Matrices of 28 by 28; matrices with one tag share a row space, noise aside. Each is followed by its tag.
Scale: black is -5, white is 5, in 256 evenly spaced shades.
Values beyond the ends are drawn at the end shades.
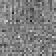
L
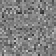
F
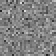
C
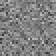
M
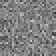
L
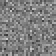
L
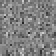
C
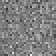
L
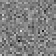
F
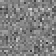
L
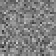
M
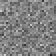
M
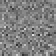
M
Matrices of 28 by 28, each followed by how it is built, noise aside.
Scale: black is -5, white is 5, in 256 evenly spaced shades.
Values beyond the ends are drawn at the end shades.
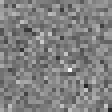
diagonal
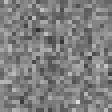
blocks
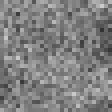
smooth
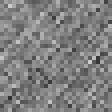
Hankel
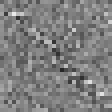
banded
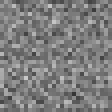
repeating columns
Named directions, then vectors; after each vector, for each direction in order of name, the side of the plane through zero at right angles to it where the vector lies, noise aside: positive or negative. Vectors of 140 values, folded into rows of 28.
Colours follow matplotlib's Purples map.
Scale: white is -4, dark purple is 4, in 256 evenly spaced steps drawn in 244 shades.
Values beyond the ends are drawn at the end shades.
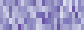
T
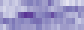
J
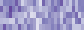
negative, positive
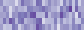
positive, negative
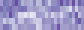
negative, positive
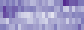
negative, negative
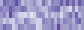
negative, positive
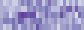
positive, negative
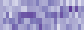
positive, negative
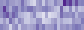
negative, negative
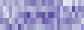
positive, positive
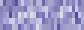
negative, positive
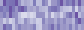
negative, positive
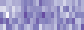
positive, positive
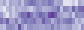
positive, positive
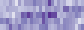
positive, positive
